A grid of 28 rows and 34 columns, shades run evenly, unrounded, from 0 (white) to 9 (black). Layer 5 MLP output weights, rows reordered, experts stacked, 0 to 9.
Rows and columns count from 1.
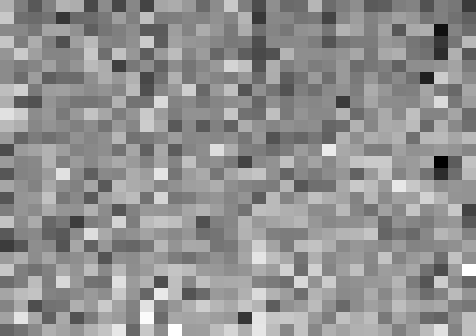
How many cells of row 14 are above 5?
3
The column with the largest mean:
32
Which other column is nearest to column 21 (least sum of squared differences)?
26
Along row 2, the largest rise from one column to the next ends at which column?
19
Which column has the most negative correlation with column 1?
24
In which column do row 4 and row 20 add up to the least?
7
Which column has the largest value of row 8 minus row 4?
11
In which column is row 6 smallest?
17
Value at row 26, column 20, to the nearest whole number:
6
